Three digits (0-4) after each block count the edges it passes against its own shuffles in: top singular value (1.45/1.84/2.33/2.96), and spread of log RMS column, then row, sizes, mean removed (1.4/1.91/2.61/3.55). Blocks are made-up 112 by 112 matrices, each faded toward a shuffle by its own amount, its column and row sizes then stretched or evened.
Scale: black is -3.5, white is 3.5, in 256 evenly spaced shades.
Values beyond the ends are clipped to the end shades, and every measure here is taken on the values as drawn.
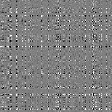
4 4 4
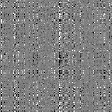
4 4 2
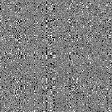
3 3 2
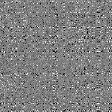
3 3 3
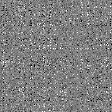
0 3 3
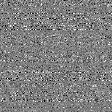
0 0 4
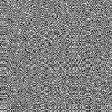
4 1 0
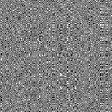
4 3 1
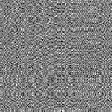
4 2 0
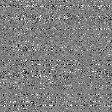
0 2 4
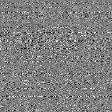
1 1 4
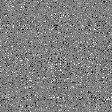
0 1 3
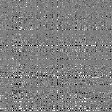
3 3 4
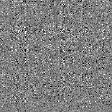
1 3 3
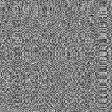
4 2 0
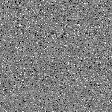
1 0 1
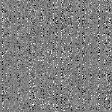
0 4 2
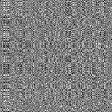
4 3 1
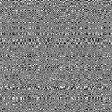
4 1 4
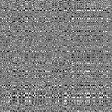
4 2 4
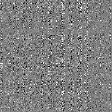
0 4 3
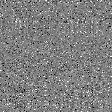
1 0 2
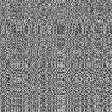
4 1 3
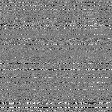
3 0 4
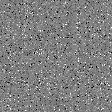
1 1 1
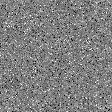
0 0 0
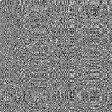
4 2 0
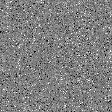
0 1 1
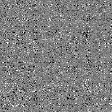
1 2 3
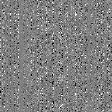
0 4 0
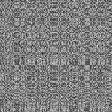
4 0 1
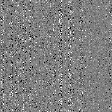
1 4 0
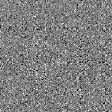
2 2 2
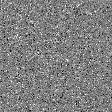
0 1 0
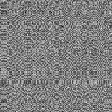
4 0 1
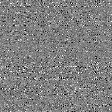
2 1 3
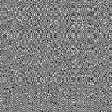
4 1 1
